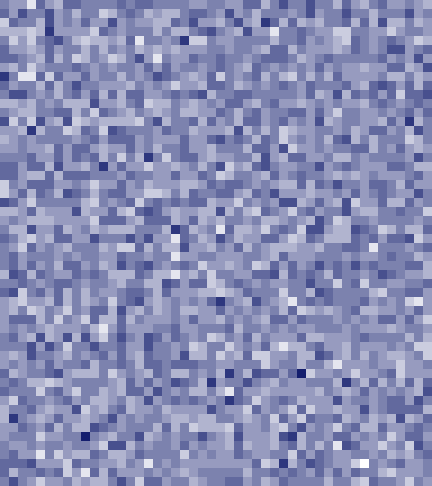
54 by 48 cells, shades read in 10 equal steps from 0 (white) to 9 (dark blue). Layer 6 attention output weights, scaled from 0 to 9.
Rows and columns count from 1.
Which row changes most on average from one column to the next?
14
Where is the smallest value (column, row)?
41, 52
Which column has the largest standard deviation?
4
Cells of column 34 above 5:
12
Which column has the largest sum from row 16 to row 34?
36
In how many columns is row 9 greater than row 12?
18
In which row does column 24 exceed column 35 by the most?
46
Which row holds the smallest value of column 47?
34
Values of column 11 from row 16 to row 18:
6 4 6
